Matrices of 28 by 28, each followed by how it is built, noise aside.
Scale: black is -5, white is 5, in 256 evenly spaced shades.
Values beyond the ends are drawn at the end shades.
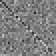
diagonal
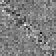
banded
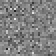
uneven columns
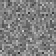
repeating columns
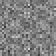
low rank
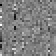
uneven columns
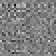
low rank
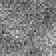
smooth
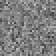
noise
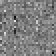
uneven columns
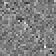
banded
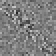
banded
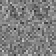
repeating columns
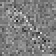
banded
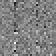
uneven columns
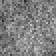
smooth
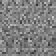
repeating columns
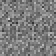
repeating columns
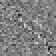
banded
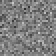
noise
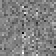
uneven columns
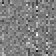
uneven columns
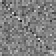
diagonal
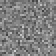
noise
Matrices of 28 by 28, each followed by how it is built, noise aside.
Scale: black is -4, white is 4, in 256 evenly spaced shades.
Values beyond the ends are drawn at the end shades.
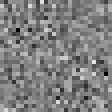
block diagonal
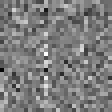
uneven columns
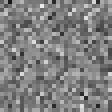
repeating columns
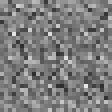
repeating columns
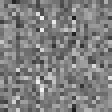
uneven columns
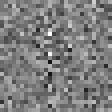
uneven columns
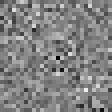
block diagonal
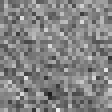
Toeplitz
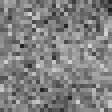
smooth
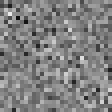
block diagonal
